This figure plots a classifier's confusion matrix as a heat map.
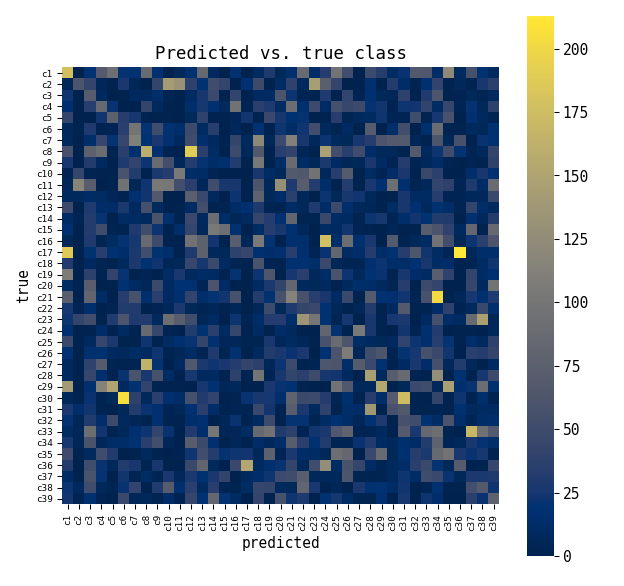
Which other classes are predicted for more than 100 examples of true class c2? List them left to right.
c10, c11, c23
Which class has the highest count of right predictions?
c1
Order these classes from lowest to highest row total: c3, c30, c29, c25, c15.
c3, c25, c15, c30, c29
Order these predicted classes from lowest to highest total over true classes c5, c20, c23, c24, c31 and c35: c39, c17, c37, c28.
c17, c39, c37, c28
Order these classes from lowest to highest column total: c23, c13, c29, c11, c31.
c11, c29, c23, c13, c31
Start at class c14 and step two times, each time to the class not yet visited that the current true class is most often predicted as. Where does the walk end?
c34
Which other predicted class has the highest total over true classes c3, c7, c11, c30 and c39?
c6
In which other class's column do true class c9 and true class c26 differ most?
c18
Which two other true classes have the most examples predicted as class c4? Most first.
c29, c8
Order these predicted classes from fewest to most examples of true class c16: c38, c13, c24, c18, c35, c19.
c19, c38, c35, c13, c18, c24
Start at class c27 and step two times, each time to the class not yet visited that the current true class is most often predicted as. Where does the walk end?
c12
